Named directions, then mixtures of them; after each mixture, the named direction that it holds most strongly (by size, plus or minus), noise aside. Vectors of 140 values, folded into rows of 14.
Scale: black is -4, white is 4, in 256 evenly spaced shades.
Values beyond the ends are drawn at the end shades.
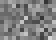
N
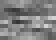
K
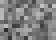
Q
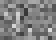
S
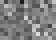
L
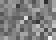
N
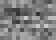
K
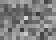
N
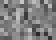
L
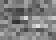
K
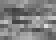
K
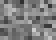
L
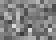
S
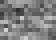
K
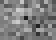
L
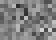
N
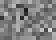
S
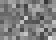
N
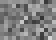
N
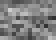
K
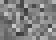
S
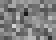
S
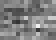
K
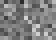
L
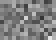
N
